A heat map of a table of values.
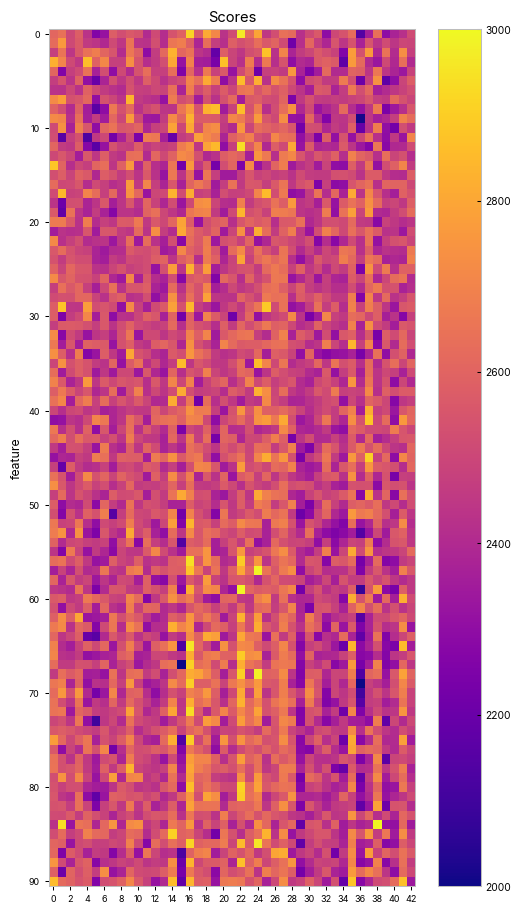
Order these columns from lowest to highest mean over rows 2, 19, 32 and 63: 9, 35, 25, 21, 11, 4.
11, 4, 21, 25, 9, 35
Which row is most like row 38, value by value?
35
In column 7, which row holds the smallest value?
51
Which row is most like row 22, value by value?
54
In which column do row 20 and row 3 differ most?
15
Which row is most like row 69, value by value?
9
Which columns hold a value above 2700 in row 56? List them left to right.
16, 18, 22, 24
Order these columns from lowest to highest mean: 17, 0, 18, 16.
17, 0, 18, 16
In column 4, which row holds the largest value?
3
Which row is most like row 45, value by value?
41
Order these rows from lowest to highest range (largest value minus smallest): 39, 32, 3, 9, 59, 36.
36, 32, 39, 3, 9, 59
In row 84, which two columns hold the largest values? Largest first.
38, 1
